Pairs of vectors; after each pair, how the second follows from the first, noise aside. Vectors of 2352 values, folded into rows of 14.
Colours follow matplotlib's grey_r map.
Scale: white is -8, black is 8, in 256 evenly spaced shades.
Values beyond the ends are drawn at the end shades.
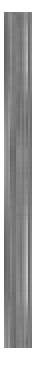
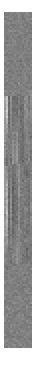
wrapped around, partly zeroed.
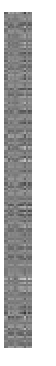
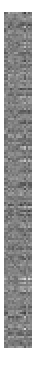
copied.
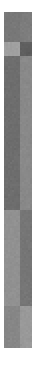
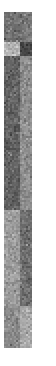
scaled up.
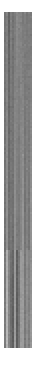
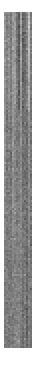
reversed.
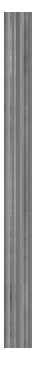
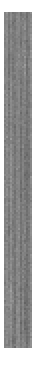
reversed, negated, shrunk.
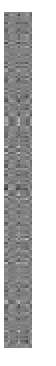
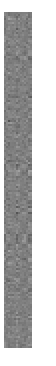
reversed, negated, shrunk.
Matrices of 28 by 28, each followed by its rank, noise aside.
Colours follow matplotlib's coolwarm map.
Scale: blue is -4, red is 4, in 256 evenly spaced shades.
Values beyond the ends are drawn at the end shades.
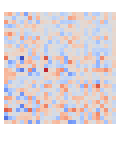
four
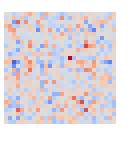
six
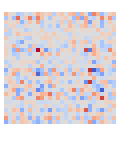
three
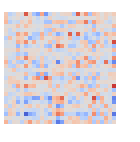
four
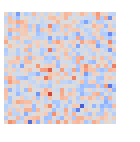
seven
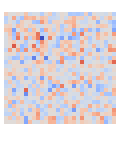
six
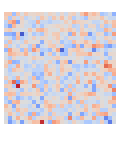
seven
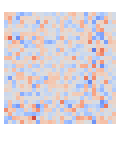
six
